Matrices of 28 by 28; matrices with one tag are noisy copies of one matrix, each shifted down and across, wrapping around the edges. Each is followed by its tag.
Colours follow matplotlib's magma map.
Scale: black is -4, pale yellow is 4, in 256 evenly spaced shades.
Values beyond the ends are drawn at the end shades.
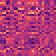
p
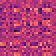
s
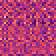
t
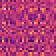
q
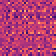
t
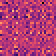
t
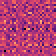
t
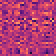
p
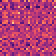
t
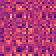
q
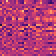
p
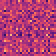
t
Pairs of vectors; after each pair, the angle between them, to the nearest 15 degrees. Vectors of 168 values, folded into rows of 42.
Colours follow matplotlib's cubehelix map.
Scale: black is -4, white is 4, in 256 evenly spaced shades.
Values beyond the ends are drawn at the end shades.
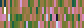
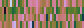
120 degrees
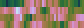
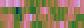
165 degrees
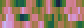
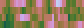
165 degrees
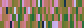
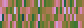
60 degrees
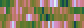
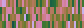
120 degrees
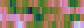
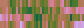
30 degrees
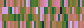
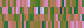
45 degrees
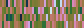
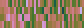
135 degrees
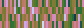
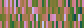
30 degrees
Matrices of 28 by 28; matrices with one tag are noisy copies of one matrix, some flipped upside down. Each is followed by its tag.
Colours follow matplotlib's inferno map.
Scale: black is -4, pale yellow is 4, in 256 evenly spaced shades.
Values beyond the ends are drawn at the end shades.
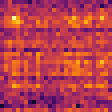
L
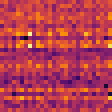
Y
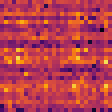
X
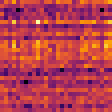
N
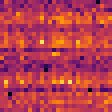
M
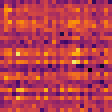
X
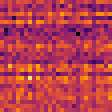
Y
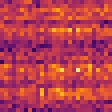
M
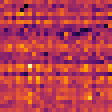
Y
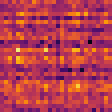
X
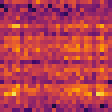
L
